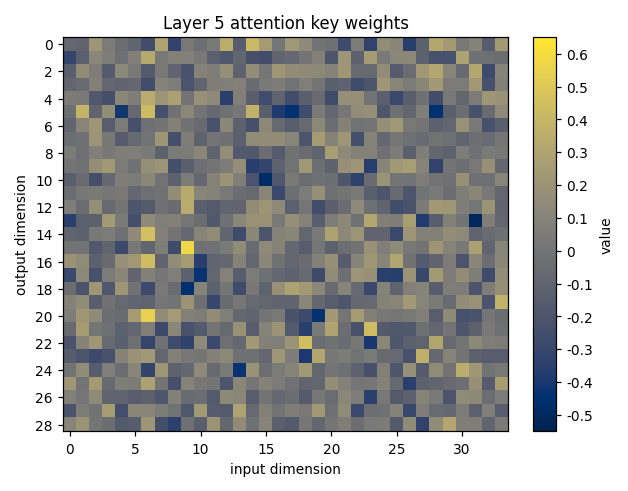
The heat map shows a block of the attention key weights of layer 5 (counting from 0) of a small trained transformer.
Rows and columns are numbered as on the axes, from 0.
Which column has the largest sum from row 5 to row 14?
6
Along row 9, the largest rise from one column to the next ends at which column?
24
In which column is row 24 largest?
30
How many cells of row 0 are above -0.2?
29
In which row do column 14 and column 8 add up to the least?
9
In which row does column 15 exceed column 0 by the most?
13
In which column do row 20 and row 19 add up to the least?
19
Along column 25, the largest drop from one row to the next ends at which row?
17
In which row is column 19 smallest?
20
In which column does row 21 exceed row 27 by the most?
23
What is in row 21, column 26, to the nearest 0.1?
-0.2
